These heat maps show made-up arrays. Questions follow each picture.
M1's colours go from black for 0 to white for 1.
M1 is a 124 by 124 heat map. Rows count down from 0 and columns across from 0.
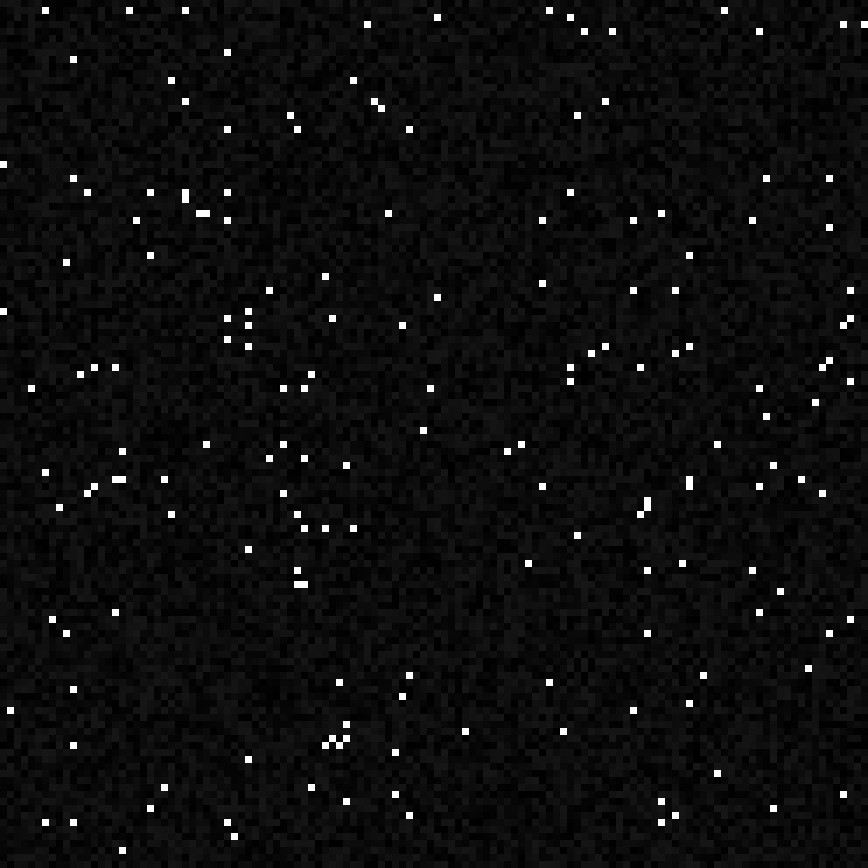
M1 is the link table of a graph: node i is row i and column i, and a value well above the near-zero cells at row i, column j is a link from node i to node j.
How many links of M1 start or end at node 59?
1
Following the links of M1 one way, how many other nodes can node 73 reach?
4
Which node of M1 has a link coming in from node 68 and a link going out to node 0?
node 23
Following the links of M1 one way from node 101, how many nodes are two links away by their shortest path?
8
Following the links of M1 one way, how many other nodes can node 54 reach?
8
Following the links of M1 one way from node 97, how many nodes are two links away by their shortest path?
2
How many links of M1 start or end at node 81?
7
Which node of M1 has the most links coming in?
node 32
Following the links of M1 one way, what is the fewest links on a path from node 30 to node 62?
5
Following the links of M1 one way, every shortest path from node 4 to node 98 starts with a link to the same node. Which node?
node 87
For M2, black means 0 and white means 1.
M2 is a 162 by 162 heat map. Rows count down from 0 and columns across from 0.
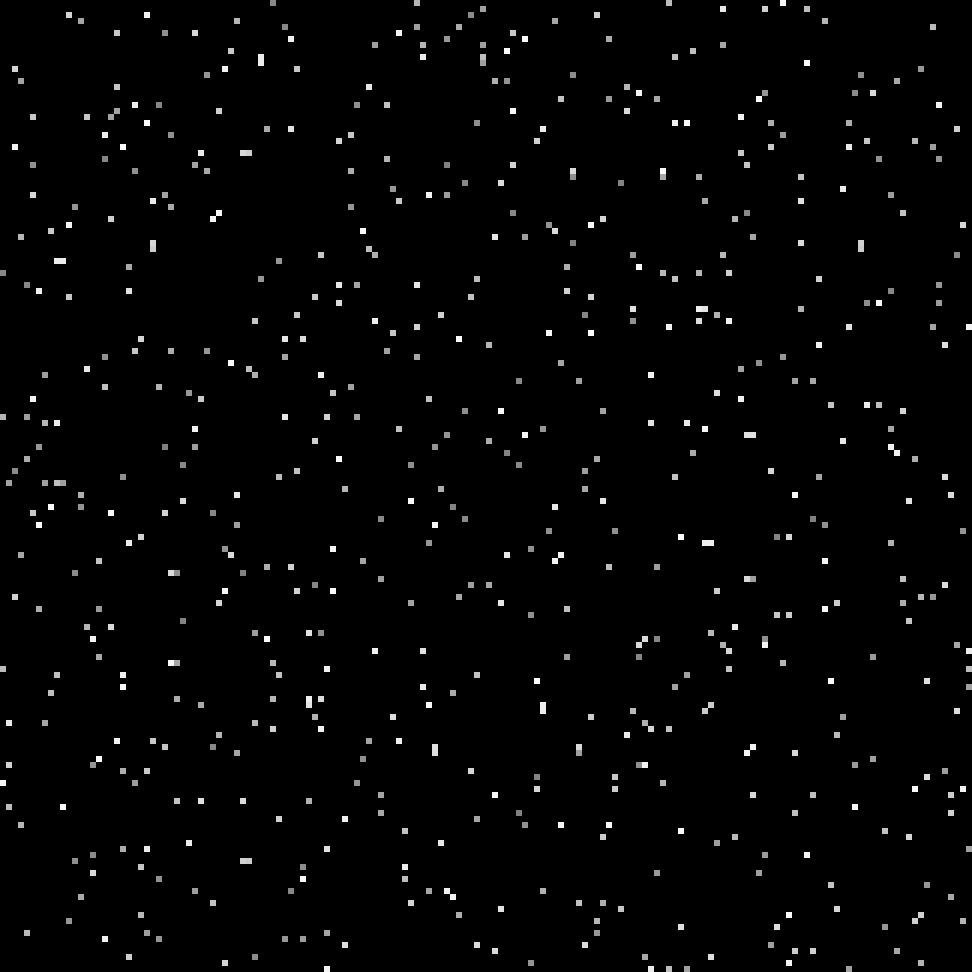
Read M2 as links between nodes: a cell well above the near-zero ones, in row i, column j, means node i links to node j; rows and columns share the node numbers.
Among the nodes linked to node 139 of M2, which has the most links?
node 100
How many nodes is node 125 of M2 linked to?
5
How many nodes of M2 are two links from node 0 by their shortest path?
9
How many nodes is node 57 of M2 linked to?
3
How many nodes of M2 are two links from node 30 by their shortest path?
4
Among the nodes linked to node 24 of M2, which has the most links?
node 20
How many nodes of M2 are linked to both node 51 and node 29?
2
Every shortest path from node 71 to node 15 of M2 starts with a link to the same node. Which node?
node 90
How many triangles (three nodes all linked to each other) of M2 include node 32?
4
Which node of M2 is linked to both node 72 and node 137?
node 87
